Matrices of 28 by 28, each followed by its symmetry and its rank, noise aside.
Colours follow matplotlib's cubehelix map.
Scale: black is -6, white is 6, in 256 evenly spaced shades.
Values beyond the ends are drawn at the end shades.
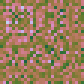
symmetric, rank six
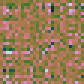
antisymmetric, rank four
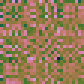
symmetric, rank three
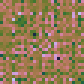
symmetric, rank six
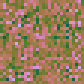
no symmetry, rank six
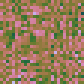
antisymmetric, rank six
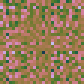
antisymmetric, rank four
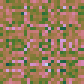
no symmetry, rank three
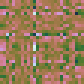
no symmetry, rank three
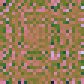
no symmetry, rank four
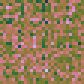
no symmetry, rank six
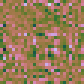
antisymmetric, rank six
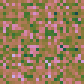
antisymmetric, rank six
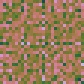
symmetric, rank four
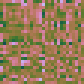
antisymmetric, rank four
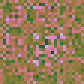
symmetric, rank six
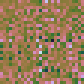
antisymmetric, rank four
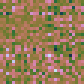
antisymmetric, rank four
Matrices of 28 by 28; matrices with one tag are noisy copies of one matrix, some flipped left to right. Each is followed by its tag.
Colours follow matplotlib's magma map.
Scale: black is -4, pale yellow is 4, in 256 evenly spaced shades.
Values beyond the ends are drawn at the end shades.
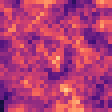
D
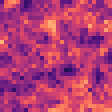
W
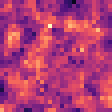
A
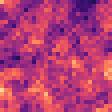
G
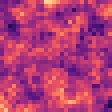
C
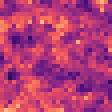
W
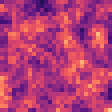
A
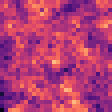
D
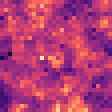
D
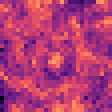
D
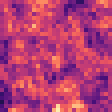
D
